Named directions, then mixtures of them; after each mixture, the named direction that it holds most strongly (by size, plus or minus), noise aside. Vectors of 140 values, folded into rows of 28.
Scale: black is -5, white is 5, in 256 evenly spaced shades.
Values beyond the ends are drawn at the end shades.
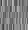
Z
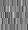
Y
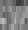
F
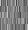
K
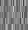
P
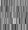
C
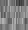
F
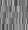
Z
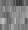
F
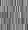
K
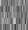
C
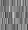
Y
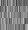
K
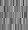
P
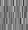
P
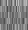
K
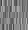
Z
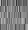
K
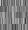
C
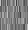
K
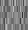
P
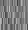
Y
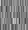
C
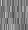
Z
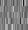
P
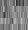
F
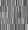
K
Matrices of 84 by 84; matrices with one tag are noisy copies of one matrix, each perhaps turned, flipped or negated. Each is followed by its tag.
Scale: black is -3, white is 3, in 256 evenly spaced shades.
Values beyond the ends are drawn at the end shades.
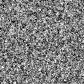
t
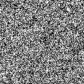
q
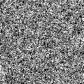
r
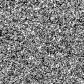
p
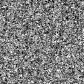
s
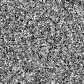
r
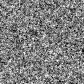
p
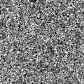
p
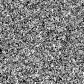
p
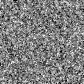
t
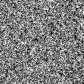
p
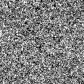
p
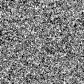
p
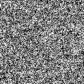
q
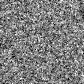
r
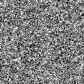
t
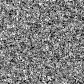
s
